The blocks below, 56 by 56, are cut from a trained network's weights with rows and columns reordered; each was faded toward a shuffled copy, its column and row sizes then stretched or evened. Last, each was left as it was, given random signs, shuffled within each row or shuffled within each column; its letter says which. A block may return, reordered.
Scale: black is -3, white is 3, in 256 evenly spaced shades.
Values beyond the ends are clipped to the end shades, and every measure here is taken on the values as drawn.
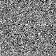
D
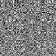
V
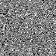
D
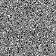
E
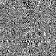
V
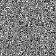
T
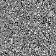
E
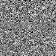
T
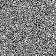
E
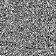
T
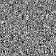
V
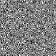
V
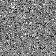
D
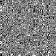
V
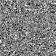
D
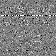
D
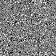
D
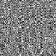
V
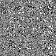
T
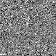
D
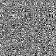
V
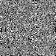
T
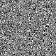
E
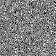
E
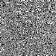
T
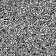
D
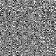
V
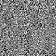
V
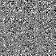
T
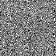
E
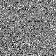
D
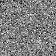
D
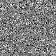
D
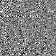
T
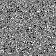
D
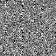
E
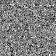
D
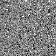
E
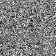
T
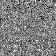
D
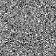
V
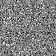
D
